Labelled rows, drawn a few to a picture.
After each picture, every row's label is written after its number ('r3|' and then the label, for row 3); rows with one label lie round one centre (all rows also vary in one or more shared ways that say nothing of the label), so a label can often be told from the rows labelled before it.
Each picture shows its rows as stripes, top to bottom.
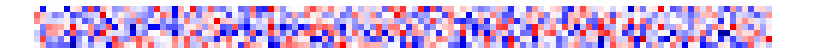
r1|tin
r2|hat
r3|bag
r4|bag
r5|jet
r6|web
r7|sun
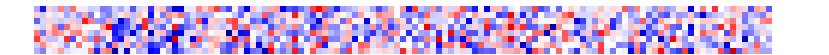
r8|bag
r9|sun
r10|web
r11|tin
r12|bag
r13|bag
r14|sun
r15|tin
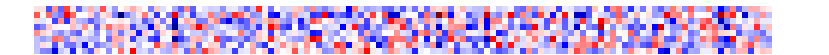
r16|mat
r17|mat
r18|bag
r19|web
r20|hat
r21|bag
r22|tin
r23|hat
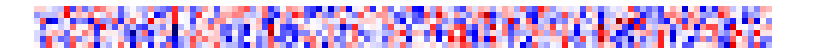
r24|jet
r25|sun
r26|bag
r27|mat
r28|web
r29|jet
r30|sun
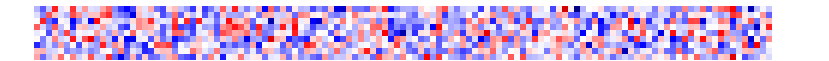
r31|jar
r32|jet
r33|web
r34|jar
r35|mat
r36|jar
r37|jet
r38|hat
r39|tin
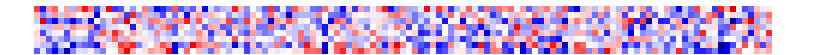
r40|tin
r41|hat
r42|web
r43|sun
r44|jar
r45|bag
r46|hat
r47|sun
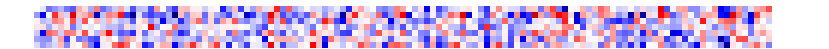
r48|web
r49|sun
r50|jar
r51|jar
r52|jet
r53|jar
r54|sun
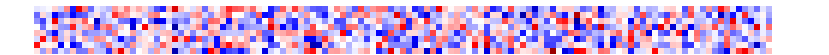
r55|sun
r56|jar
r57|sun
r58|web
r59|bag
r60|web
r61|hat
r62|tin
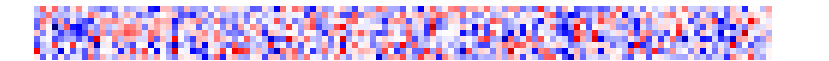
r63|sun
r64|mat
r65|web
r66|mat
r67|jar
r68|jet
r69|tin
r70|tin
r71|tin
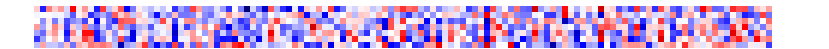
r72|jar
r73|sun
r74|tin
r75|bag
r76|web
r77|web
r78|web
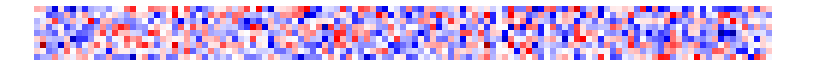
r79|tin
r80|sun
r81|tin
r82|jar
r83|jet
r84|hat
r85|web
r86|mat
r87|web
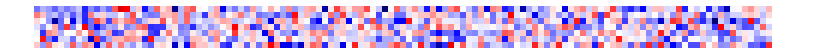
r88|sun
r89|tin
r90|mat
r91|sun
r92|tin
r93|bag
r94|hat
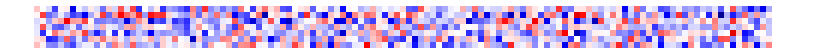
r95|hat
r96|jar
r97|bag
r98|hat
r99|sun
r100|mat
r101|hat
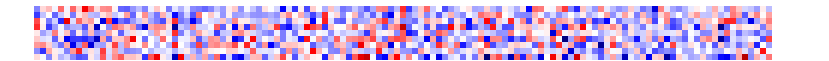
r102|jet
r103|web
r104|hat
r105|hat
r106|hat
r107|hat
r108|sun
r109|jet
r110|jar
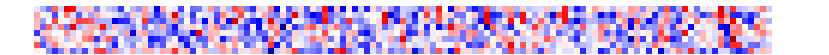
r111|mat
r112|hat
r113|tin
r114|jet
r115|web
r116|tin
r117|tin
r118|mat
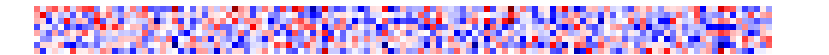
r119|tin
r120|web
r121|bag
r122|jet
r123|hat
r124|jar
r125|web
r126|mat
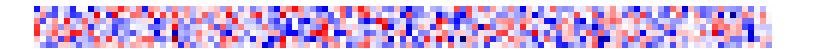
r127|sun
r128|jar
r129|bag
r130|hat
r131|bag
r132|jar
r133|jar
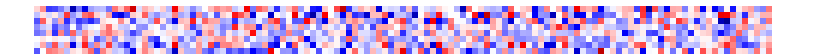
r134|tin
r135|web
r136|web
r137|jet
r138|jet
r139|sun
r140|hat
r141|web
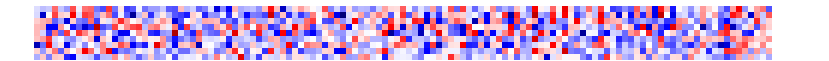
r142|jet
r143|jar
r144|mat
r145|bag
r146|jar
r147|web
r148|jet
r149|jar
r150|sun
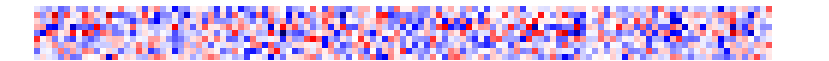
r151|jar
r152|jar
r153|hat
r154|bag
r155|jet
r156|bag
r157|jar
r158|web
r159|mat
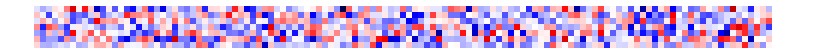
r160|sun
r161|jar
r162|web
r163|tin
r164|jet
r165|jar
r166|jar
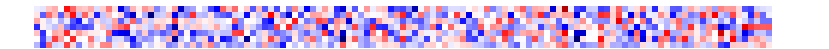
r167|jar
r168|hat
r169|bag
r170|web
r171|mat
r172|mat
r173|jet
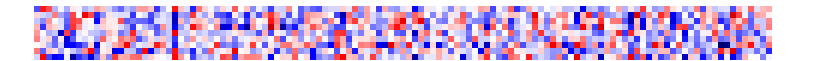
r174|web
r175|hat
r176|hat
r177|bag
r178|hat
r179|hat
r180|tin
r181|tin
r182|hat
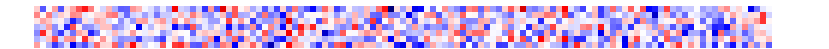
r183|jar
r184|jet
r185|web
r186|jet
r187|sun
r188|jet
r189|mat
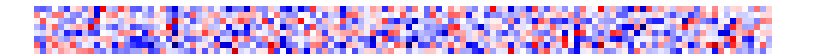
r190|mat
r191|hat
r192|jet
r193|mat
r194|hat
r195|jet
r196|bag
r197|tin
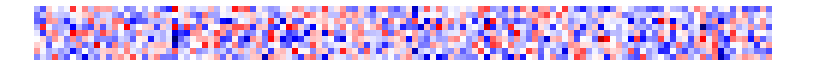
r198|jet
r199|jet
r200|jet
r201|sun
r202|jar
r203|bag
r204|bag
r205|hat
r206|jar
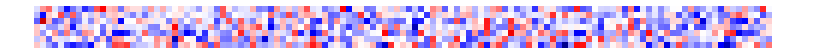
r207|jet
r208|jet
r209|web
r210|hat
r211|hat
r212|mat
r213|bag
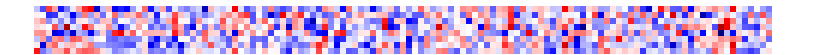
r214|tin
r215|sun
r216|hat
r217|mat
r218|hat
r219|bag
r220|bag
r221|bag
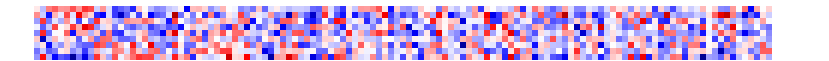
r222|jar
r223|hat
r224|web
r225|bag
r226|sun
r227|tin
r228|jar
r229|jar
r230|web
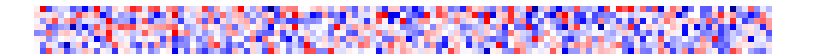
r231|bag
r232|sun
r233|web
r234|hat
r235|jet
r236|hat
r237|tin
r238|tin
